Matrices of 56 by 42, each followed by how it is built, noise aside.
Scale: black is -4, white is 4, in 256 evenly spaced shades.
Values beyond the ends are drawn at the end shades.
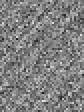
Hankel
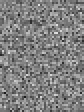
blocks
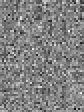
blocks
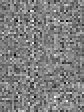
low rank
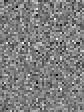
low rank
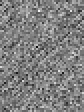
Hankel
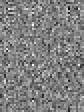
low rank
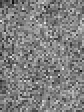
smooth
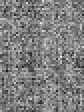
blocks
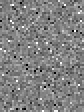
sparse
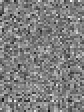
low rank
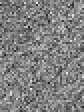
Hankel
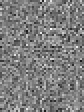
low rank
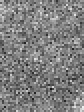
smooth
